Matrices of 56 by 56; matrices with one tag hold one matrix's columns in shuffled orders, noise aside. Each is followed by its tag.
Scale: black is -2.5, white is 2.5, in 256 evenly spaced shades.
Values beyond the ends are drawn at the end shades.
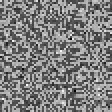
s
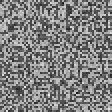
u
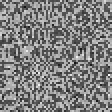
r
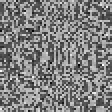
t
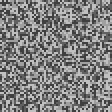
s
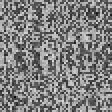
t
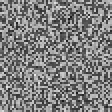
s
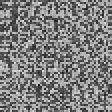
u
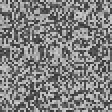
r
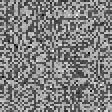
u
